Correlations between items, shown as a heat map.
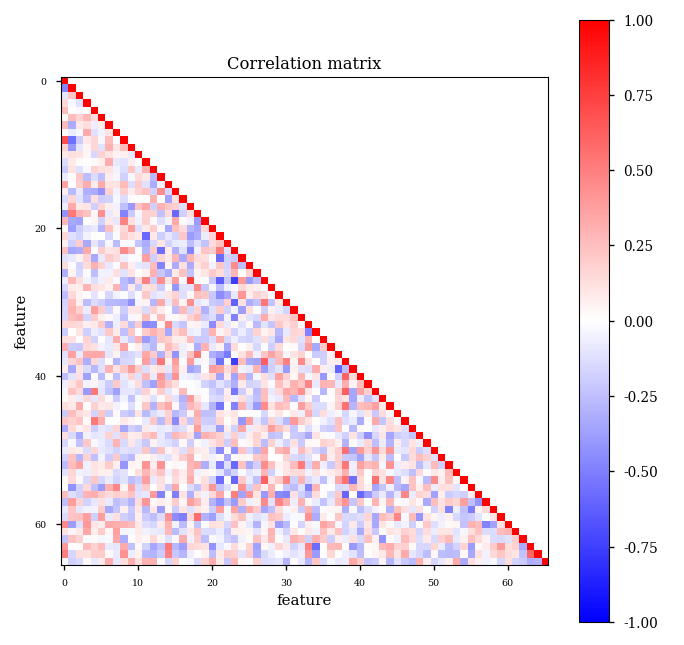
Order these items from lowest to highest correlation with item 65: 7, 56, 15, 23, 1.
1, 7, 56, 15, 23
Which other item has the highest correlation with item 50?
38
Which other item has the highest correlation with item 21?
23
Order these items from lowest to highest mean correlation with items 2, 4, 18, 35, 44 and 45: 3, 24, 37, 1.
24, 3, 37, 1
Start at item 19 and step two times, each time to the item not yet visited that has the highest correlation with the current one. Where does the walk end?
0
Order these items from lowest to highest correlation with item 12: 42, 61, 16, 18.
61, 42, 18, 16
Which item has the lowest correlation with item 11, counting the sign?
21
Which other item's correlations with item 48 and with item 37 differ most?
18
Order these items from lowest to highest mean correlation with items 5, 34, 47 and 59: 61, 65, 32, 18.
65, 32, 61, 18
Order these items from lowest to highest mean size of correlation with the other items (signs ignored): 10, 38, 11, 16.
10, 16, 11, 38
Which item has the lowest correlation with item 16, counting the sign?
59
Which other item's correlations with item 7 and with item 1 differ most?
55
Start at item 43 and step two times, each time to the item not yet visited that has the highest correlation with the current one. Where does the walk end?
27
